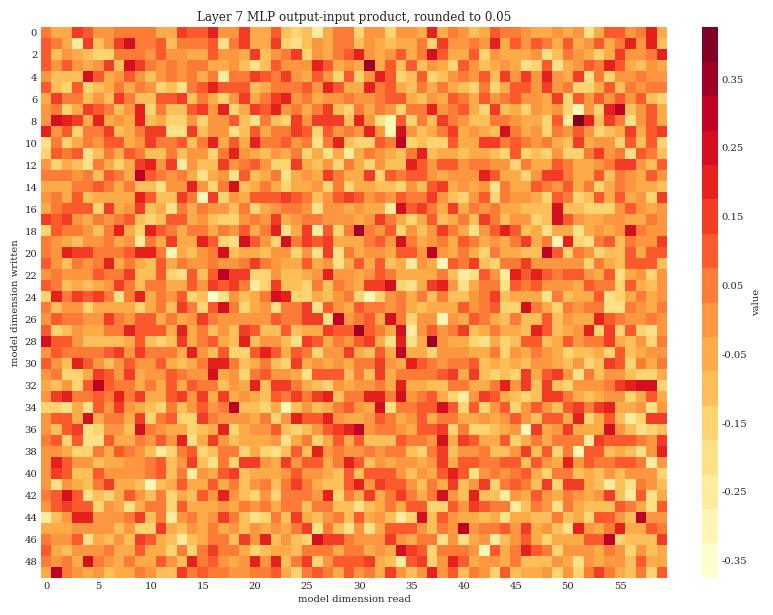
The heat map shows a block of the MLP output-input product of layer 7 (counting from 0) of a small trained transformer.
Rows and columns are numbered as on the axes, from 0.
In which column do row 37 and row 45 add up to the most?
40
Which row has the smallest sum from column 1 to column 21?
38
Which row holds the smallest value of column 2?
34
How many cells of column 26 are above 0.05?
13
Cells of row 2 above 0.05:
13
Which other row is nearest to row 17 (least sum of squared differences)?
6
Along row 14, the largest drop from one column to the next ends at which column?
19
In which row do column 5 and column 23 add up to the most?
32
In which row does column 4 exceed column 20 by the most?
44
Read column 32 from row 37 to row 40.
-0.1 0 0 0.1
